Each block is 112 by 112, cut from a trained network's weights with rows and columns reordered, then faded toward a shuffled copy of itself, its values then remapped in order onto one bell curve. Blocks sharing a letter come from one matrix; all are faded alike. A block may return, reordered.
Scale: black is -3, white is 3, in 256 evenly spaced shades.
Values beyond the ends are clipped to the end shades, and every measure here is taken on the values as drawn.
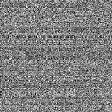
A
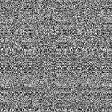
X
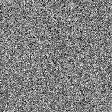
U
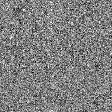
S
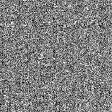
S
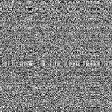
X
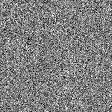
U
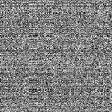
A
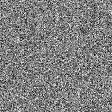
U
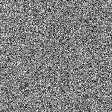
U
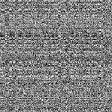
A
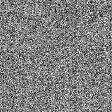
S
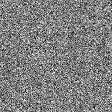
U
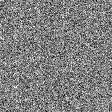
U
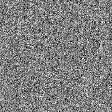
S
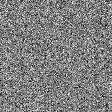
U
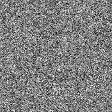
U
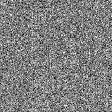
U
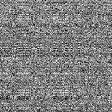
A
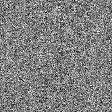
U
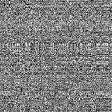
A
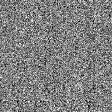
S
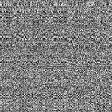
X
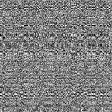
X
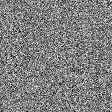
U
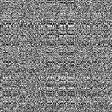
X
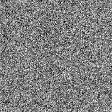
U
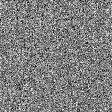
U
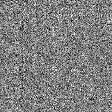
S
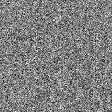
U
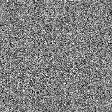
S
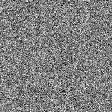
U
